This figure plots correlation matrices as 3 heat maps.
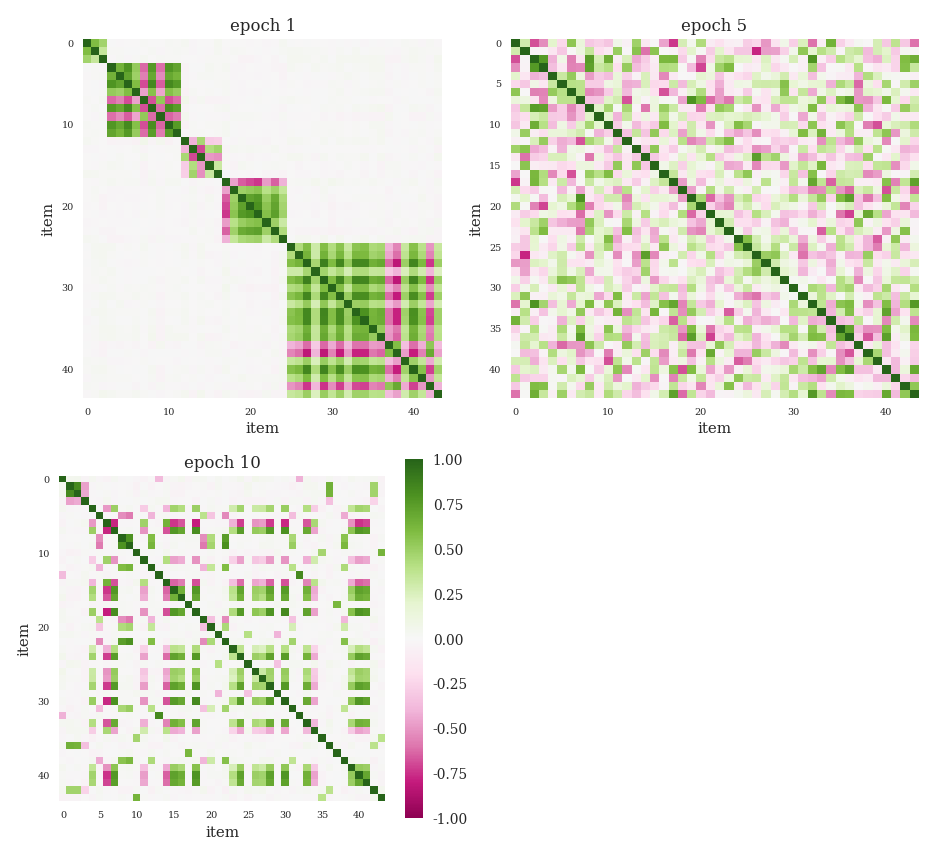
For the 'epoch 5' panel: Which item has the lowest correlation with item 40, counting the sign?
18
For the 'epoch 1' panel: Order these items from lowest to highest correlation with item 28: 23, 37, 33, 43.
37, 23, 43, 33
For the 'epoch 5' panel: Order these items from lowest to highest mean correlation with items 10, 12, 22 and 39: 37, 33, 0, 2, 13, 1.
33, 0, 13, 1, 2, 37
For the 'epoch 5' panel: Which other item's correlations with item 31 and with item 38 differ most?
26
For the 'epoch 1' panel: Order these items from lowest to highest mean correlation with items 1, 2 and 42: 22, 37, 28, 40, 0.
40, 28, 22, 37, 0
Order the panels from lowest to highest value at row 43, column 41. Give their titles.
epoch 5, epoch 10, epoch 1
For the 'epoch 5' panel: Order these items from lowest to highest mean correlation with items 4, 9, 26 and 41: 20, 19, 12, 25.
19, 12, 20, 25
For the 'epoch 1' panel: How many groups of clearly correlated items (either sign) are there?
5
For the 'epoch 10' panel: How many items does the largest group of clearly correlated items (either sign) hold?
19
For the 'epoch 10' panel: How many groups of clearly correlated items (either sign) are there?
7
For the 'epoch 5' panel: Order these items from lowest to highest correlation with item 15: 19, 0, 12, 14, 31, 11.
14, 12, 0, 19, 31, 11
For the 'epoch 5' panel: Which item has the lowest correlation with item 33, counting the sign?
23
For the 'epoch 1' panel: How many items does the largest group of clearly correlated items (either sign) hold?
19
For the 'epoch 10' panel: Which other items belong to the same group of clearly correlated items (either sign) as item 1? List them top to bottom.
2, 3, 36, 42
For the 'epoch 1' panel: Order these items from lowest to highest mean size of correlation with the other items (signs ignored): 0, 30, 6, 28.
0, 6, 28, 30
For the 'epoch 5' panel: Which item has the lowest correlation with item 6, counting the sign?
16
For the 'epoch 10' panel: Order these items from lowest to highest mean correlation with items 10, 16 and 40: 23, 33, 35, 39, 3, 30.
3, 35, 23, 39, 33, 30
